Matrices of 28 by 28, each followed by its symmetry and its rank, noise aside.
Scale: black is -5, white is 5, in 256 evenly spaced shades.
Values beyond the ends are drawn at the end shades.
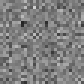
symmetric, rank three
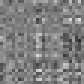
no symmetry, rank three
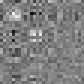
symmetric, rank two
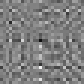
no symmetry, rank two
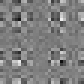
symmetric, rank one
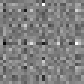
no symmetry, rank three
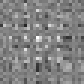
symmetric, rank three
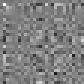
symmetric, rank three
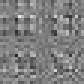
antisymmetric, rank two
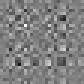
symmetric, rank two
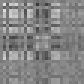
symmetric, rank one
